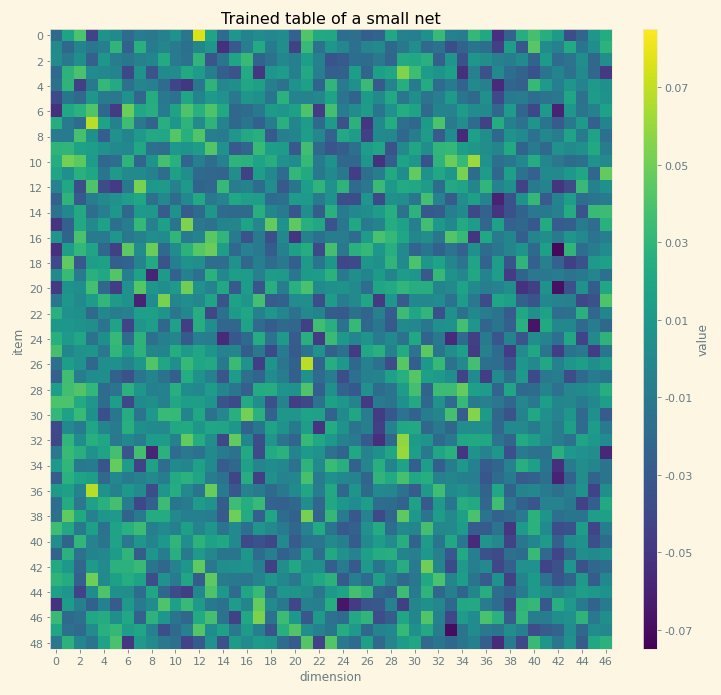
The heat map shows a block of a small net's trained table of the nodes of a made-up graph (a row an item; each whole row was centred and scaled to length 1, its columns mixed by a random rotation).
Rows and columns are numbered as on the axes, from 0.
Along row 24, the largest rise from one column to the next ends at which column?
23
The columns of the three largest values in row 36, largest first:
3, 13, 32
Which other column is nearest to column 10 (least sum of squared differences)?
2
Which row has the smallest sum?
27
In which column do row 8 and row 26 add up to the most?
21
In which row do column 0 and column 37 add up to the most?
46
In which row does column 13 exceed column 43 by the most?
43
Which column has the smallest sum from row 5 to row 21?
42
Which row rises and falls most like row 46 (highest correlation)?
44
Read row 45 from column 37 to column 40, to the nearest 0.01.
-0.02 -0.04 0.03 0.03
